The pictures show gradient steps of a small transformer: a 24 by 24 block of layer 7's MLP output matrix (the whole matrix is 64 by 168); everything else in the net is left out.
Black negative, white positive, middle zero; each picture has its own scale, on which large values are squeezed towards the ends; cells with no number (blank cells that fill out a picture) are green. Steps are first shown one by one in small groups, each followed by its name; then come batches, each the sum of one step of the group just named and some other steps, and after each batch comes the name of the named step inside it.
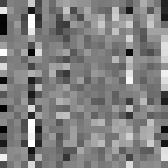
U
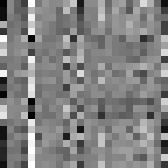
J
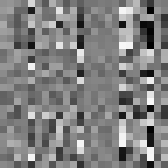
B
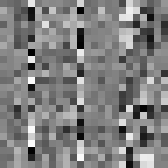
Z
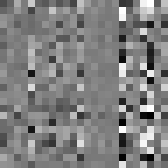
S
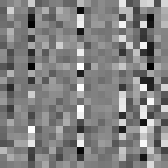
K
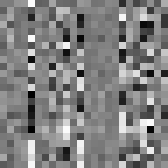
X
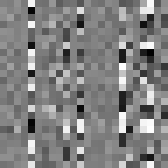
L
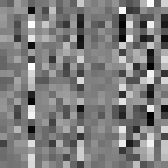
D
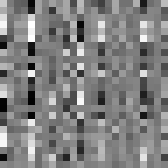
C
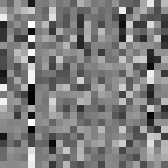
D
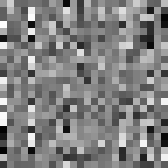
B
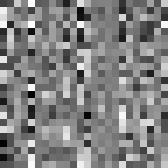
X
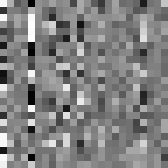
C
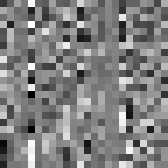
X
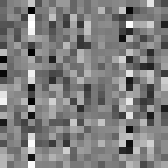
D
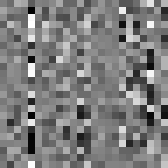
D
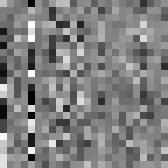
C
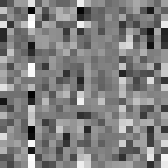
B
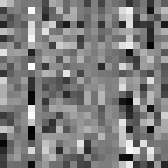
B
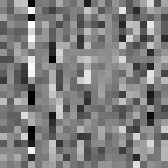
D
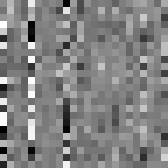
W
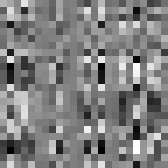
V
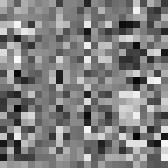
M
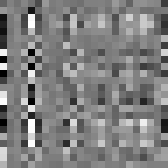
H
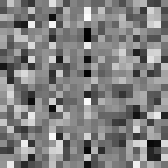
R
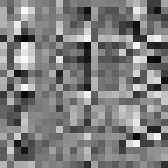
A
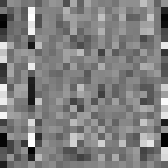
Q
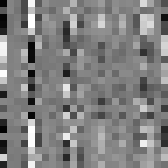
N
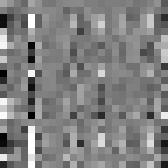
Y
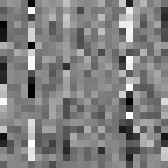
Q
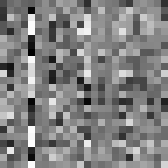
N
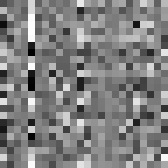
N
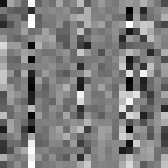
N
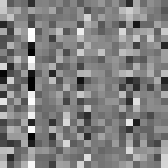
M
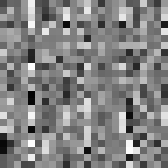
R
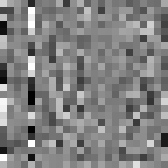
Q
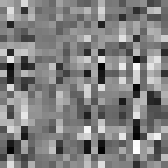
V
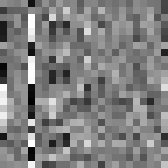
Q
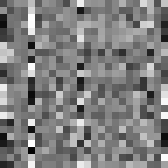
Q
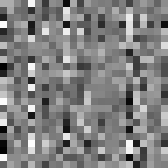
W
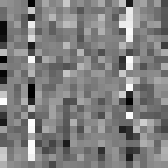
H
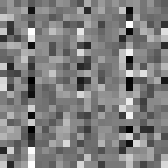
A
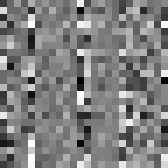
Y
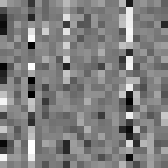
Y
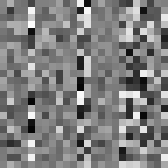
M
